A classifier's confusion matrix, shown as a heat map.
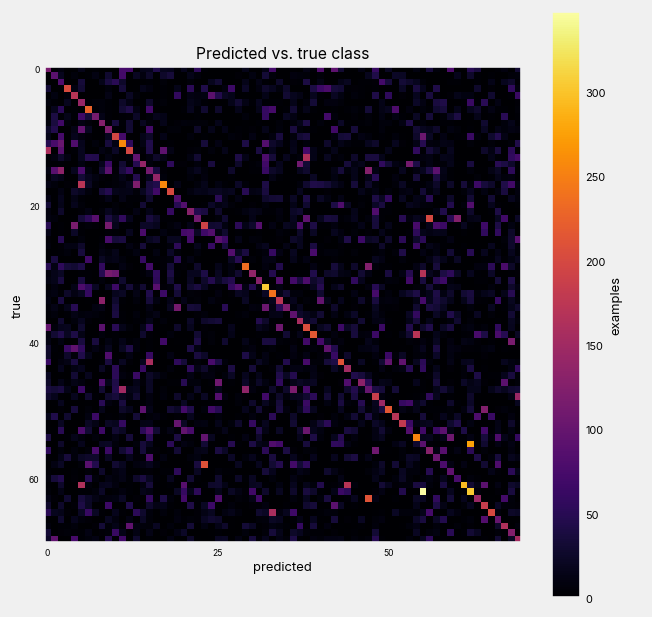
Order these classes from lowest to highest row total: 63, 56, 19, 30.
19, 56, 63, 30
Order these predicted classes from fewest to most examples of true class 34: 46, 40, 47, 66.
47, 46, 66, 40
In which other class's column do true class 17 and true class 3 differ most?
5
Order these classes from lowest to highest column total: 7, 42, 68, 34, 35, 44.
35, 7, 44, 42, 34, 68
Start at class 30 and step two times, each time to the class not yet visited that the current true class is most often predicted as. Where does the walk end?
62
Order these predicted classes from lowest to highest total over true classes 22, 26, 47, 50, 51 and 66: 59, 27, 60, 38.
27, 59, 60, 38
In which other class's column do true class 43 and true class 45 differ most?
15
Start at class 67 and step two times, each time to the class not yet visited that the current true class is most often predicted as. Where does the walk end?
0
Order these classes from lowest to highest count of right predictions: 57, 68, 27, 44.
27, 57, 68, 44
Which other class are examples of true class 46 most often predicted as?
25
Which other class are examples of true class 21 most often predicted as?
48
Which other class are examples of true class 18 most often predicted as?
16
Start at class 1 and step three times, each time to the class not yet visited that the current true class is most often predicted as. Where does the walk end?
49
